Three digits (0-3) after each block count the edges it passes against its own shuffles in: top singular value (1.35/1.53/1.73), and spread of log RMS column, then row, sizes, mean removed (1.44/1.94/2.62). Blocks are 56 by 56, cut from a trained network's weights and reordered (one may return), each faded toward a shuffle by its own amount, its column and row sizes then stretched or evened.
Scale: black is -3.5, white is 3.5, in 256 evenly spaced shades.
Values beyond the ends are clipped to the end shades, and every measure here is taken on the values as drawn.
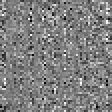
1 3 1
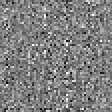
0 2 1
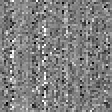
1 3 0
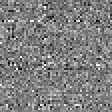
1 1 2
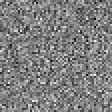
1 0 0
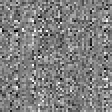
3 3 1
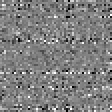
1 2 3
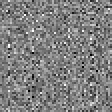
3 2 0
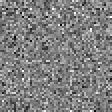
2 1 1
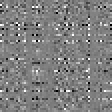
3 3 3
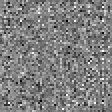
0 2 0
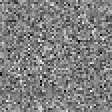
1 1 0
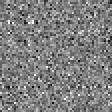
2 1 1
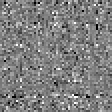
0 2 2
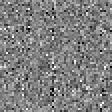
0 2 1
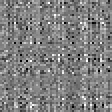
3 1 3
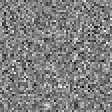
2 1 1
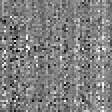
2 2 2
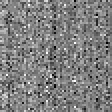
1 2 0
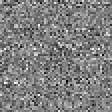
2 0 2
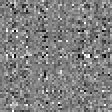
2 3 2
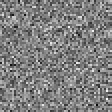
3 0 1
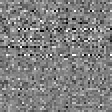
3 1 3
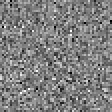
1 1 0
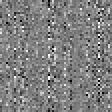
2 3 0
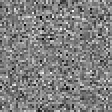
1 1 1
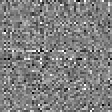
3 2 2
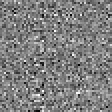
2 1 1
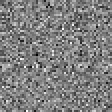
3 0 1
